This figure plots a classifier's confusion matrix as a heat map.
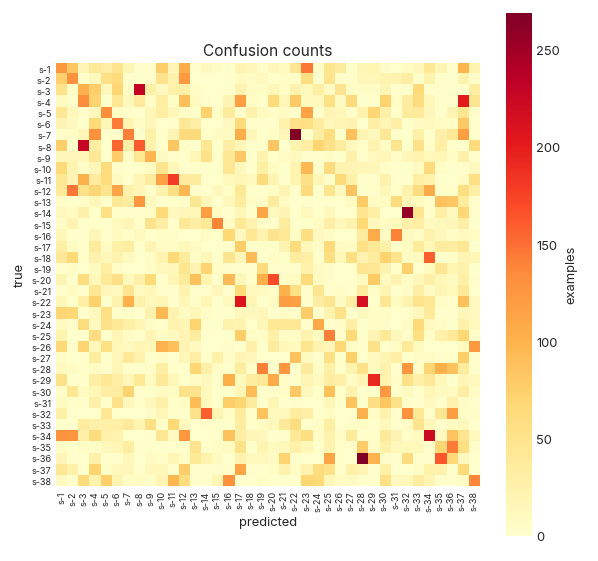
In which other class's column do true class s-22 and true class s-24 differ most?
s-28
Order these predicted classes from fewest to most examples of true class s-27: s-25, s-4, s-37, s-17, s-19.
s-19, s-17, s-4, s-25, s-37
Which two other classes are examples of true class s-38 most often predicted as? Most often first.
s-16, s-11
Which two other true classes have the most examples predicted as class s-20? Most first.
s-29, s-8
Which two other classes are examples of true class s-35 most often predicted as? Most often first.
s-36, s-28
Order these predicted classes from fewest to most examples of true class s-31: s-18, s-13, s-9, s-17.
s-9, s-18, s-17, s-13
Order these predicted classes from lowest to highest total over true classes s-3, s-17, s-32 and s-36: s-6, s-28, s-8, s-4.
s-6, s-4, s-8, s-28
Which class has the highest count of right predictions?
s-34
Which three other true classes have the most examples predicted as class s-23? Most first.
s-1, s-5, s-10
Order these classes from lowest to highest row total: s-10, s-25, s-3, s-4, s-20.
s-10, s-25, s-3, s-20, s-4
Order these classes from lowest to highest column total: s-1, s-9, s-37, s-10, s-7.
s-9, s-7, s-10, s-1, s-37
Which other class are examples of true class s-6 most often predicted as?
s-37
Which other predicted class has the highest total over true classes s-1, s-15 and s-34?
s-12
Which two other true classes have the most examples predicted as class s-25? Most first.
s-36, s-30
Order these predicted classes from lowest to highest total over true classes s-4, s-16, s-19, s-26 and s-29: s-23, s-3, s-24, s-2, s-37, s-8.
s-2, s-24, s-8, s-23, s-3, s-37
